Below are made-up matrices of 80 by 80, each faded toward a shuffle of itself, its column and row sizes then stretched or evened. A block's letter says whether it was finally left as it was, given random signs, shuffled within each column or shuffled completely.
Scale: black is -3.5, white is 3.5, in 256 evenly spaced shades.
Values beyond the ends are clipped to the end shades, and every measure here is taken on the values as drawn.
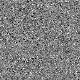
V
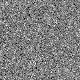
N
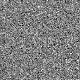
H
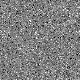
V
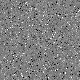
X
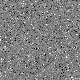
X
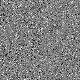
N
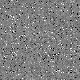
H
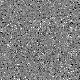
H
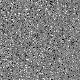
N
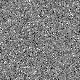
X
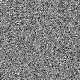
X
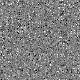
H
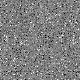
H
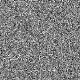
V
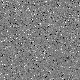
X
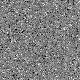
X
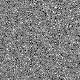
N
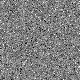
X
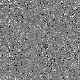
H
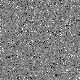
V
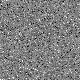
X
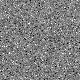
X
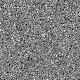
X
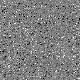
H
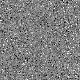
N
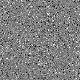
H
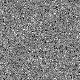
N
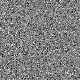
N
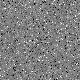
X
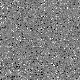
V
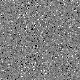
H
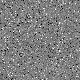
X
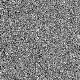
N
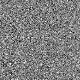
V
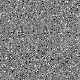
H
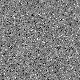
X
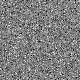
X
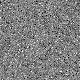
X
